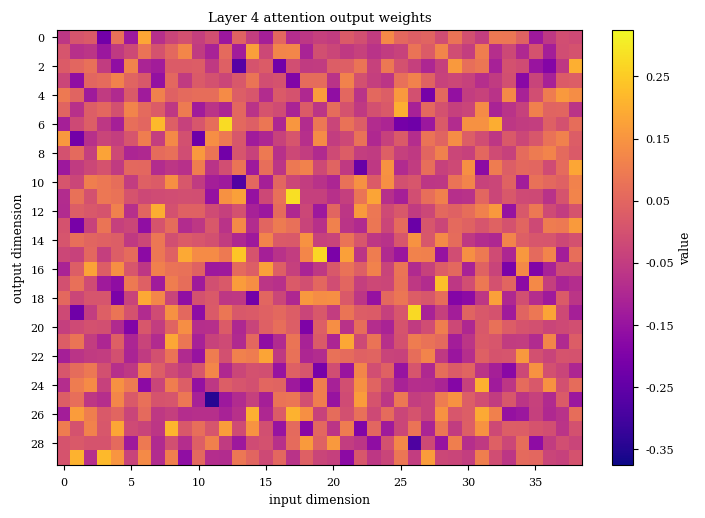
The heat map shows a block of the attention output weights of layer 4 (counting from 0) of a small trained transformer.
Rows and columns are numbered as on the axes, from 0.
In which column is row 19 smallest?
1
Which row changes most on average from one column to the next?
15
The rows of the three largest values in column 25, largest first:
5, 4, 28
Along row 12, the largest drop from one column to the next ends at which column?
33
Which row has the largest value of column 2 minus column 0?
16
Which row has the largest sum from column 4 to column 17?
6
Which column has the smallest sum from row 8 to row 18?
14
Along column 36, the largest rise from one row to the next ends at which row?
19
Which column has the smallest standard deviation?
37
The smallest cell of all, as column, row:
11, 25
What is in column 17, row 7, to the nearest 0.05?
0
